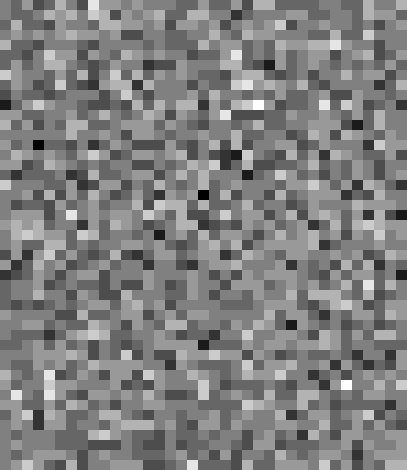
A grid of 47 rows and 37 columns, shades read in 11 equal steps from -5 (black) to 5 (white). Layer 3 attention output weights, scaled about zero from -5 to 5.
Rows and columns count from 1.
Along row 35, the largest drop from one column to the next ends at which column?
19
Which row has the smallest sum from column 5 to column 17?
45
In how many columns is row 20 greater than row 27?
18
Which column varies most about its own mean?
23
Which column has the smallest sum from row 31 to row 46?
21
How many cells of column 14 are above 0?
14
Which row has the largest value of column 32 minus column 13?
39
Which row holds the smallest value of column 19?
20
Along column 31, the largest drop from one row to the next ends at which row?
6
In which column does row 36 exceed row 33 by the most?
12
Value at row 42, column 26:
2
